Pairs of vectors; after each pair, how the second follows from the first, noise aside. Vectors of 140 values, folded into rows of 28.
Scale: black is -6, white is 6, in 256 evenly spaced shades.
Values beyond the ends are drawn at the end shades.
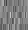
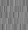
wrapped around, shrunk.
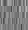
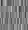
negated.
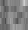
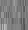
reversed, partly zeroed.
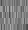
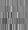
wrapped around, partly zeroed.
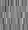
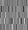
wrapped around, partly zeroed.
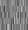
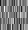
negated, scaled up.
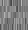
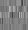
wrapped around, partly zeroed.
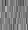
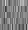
negated.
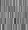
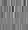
reversed, partly zeroed.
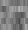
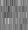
reversed, partly zeroed.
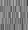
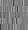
reversed, partly zeroed.
